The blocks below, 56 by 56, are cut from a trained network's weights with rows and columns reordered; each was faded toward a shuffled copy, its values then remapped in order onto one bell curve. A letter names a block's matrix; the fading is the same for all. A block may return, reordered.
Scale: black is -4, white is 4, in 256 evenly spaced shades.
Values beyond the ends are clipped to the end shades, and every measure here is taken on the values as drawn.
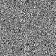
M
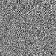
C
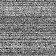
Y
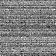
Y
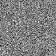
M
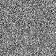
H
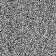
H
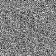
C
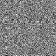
C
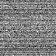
Y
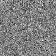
H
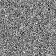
H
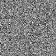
M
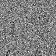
H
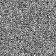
M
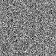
M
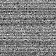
Y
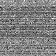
Y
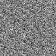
M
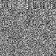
C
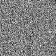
M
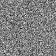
H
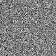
M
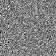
M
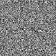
C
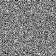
C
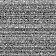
Y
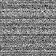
Y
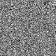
C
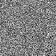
M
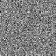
C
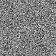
M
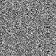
C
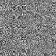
C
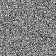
H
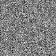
M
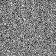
H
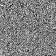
H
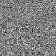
C
